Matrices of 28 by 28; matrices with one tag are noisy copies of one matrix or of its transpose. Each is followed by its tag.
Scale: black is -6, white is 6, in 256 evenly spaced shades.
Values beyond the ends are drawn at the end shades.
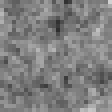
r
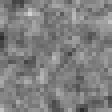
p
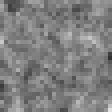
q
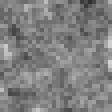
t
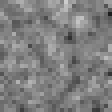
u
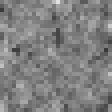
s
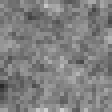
t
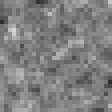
p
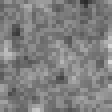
t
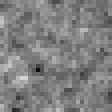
u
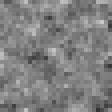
s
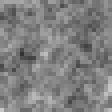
r
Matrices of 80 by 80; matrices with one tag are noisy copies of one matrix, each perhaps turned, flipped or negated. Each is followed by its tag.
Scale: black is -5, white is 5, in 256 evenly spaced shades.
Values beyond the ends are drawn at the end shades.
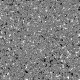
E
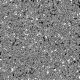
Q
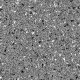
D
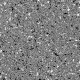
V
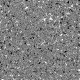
E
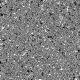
V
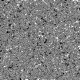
Q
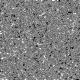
Q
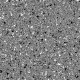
D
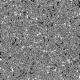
Q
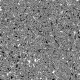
E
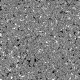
E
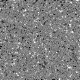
Q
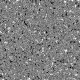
V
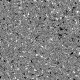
E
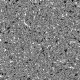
V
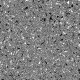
E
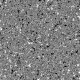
V
